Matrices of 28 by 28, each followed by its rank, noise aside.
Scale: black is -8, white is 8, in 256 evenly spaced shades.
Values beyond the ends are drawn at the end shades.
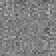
seven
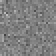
eight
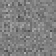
seven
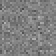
seven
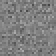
seven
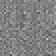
seven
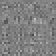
four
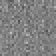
six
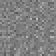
six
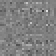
four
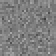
eight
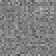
seven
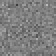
eight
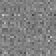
four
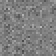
seven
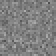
seven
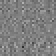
four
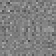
four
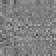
five
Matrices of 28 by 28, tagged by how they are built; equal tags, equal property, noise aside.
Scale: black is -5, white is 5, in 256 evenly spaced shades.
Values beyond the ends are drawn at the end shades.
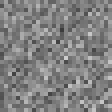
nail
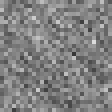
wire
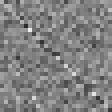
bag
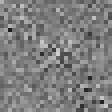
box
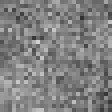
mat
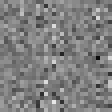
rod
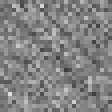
wire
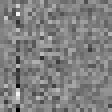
rod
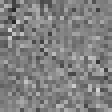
box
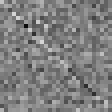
bag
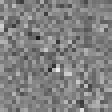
box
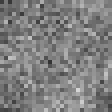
mat
